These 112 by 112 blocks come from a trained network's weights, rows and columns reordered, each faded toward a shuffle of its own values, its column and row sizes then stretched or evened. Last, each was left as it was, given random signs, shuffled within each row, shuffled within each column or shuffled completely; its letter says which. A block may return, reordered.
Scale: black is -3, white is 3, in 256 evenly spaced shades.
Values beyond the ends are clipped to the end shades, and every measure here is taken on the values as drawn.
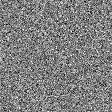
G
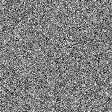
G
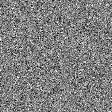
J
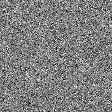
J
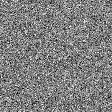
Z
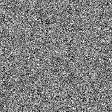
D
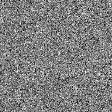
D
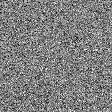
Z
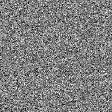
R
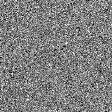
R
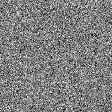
J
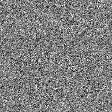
D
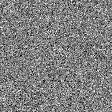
Z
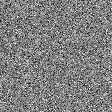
G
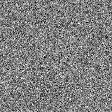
D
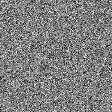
D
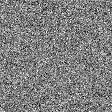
Z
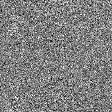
D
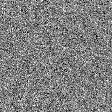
J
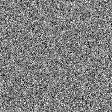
J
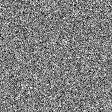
G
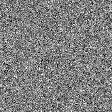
J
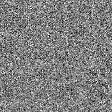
R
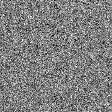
J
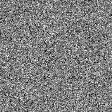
D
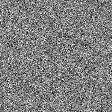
J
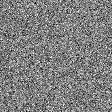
G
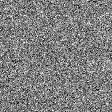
Z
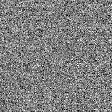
R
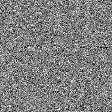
R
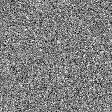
G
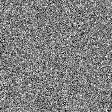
J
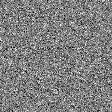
Z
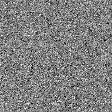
D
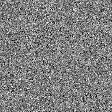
D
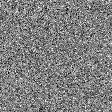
G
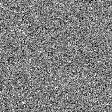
J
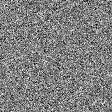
G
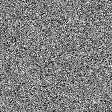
G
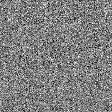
R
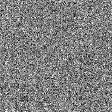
R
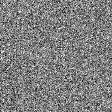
J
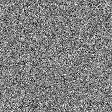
Z
